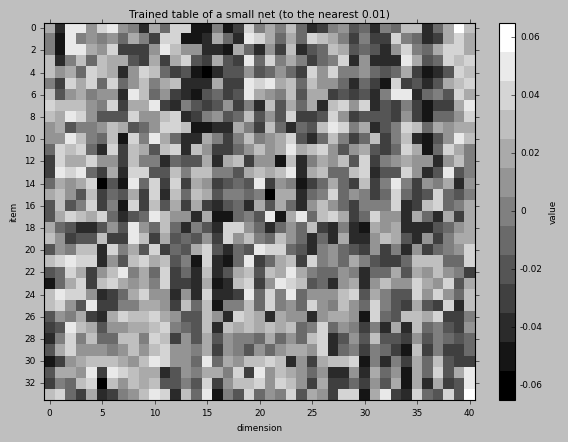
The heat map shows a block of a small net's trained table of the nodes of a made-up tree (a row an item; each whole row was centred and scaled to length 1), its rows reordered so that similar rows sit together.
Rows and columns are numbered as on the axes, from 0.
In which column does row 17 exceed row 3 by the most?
31
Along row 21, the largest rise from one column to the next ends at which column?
15
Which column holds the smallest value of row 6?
14
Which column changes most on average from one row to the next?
25
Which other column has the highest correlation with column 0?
40
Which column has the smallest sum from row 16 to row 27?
16
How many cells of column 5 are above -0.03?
21
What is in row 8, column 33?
-0.03
